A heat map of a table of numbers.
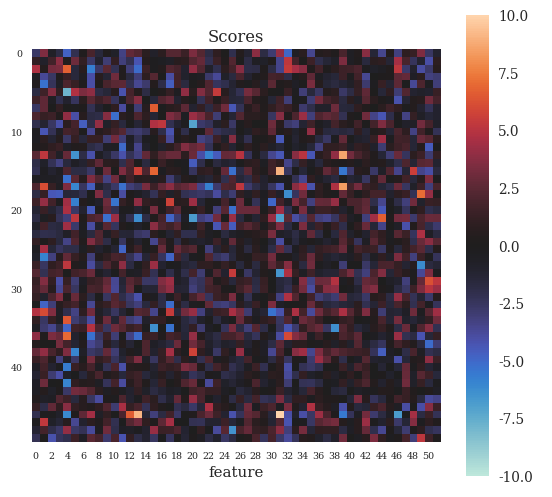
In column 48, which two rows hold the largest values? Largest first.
15, 46
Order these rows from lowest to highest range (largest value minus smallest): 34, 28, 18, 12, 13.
12, 34, 28, 18, 13
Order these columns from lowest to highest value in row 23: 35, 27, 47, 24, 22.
24, 22, 27, 47, 35
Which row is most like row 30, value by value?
29
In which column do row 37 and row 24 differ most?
50
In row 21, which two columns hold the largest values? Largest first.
44, 5
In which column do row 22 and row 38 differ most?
20
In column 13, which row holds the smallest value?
21
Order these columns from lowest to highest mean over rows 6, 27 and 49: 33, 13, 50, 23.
33, 23, 13, 50
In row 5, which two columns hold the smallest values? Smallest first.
4, 11
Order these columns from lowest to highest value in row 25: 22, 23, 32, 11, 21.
11, 22, 32, 23, 21
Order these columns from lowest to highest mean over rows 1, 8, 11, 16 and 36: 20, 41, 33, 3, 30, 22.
22, 30, 41, 33, 3, 20
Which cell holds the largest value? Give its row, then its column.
46, 31
